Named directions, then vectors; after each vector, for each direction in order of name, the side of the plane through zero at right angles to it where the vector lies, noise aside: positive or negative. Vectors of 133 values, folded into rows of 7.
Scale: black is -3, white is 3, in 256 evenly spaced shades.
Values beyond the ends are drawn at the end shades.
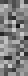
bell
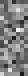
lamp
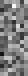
negative, positive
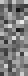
negative, negative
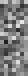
negative, negative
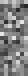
negative, negative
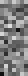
negative, negative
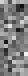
negative, negative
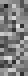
negative, positive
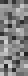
positive, positive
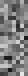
positive, negative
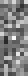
negative, negative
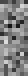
positive, positive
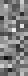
positive, negative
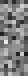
positive, positive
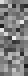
negative, negative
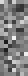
negative, negative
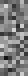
positive, negative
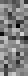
positive, positive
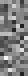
negative, positive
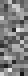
negative, positive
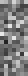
negative, negative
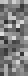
negative, negative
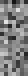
positive, positive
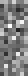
negative, negative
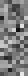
positive, negative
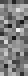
positive, positive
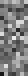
negative, negative
